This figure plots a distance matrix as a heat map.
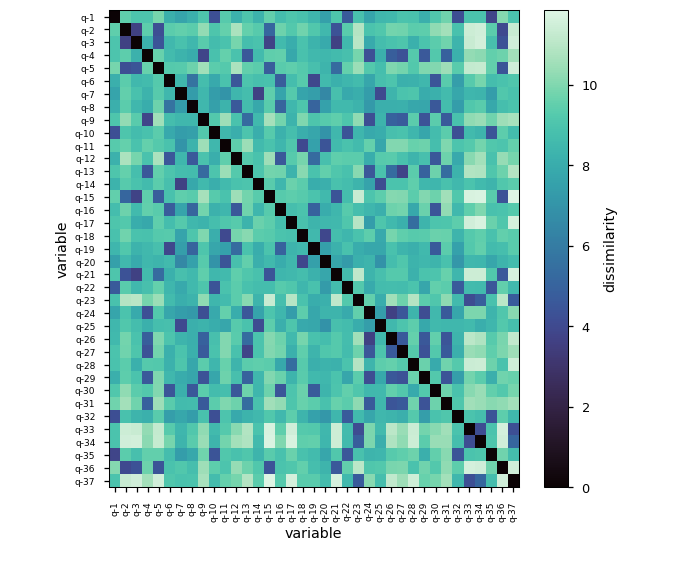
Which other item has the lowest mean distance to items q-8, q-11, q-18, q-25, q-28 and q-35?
q-20
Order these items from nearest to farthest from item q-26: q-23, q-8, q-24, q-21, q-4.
q-24, q-4, q-8, q-21, q-23
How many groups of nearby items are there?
8
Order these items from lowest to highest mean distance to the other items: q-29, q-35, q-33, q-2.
q-29, q-35, q-2, q-33
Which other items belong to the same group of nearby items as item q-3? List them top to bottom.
q-2, q-5, q-15, q-21, q-36
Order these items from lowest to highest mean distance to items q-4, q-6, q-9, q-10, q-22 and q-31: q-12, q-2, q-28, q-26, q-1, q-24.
q-24, q-26, q-1, q-12, q-28, q-2
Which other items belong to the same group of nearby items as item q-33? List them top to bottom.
q-23, q-34, q-37
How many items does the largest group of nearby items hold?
8
